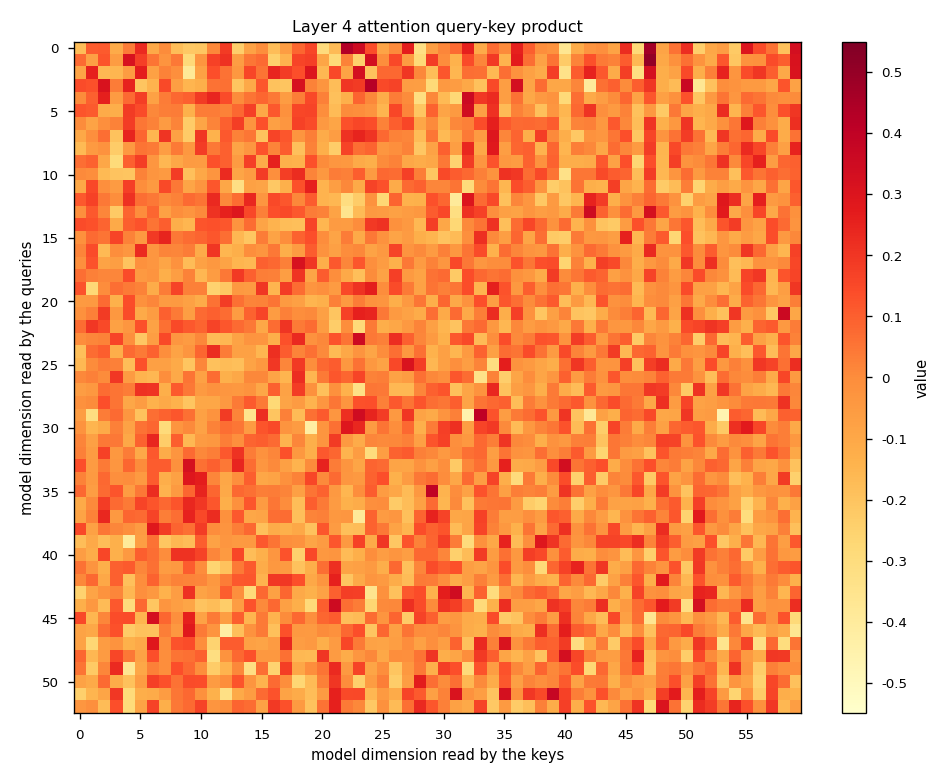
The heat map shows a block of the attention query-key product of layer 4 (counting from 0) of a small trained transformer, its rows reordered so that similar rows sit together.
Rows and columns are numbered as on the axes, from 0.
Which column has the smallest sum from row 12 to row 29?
31
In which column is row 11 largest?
19
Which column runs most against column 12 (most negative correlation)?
3
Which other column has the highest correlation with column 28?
21
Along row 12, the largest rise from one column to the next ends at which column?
32
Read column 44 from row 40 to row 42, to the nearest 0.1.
0 -0.1 -0.1
